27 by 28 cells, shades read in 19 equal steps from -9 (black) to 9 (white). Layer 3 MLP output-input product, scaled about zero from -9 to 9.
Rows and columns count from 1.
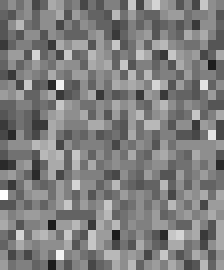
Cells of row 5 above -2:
18
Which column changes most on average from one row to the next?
8
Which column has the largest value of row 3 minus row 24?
26
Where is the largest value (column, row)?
1, 20
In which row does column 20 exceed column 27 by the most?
9
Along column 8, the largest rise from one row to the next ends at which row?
11
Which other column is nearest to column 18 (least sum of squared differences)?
13
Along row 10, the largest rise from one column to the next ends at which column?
19
